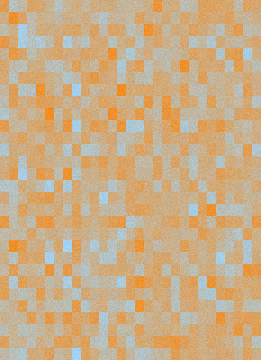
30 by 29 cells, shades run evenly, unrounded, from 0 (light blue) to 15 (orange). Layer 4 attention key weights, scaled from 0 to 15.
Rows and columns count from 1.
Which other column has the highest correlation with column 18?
1
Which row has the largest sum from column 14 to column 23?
29
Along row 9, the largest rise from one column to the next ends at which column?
17
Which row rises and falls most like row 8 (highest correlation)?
15
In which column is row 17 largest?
6
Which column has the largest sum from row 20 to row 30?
16
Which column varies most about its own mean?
8
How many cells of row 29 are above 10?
9
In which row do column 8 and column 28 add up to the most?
23
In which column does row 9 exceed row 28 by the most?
12
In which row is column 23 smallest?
24
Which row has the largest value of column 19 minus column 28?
22
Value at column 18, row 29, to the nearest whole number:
11
